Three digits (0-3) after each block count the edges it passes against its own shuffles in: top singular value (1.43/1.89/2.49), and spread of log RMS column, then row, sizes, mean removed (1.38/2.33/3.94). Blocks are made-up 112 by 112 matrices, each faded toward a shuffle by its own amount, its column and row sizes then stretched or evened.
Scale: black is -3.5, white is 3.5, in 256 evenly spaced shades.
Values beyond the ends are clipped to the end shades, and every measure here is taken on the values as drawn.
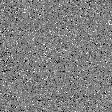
0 0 1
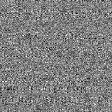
2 0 2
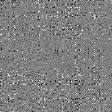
0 2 2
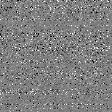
1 1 2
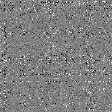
0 2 2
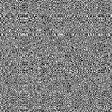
3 0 2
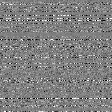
2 0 3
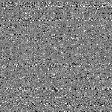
2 0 2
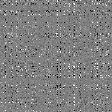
2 2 2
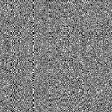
3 2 1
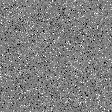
0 0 0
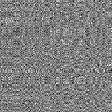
3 0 1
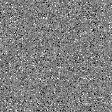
1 1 1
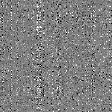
2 2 1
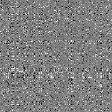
3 2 2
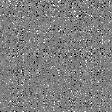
2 2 2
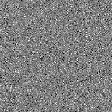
2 1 0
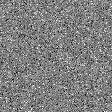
1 0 0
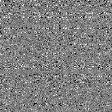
2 1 2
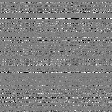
3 0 3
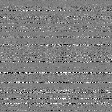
2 0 3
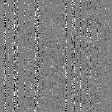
1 3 0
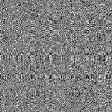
3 1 1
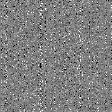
1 2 0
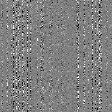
2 3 1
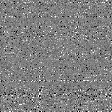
2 1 2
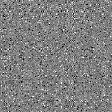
2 1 1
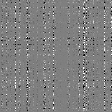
1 3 2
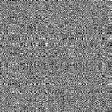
3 1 2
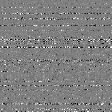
3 0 3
